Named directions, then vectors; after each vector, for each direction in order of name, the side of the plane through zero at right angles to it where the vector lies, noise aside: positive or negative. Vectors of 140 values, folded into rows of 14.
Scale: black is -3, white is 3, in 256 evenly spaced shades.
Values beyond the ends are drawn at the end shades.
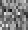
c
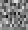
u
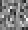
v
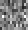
negative, negative, positive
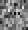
negative, positive, positive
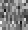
positive, positive, negative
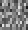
positive, negative, positive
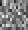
positive, negative, positive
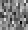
positive, positive, negative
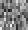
positive, positive, negative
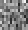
positive, positive, negative
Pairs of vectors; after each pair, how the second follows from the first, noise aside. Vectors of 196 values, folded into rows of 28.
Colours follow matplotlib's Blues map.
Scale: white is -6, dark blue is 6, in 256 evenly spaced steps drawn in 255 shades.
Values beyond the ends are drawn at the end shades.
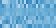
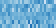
reversed, negated.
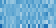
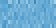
reversed, negated, shrunk.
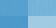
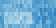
wrapped around.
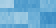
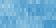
reversed, negated, shrunk.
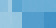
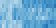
wrapped around.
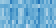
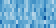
wrapped around.
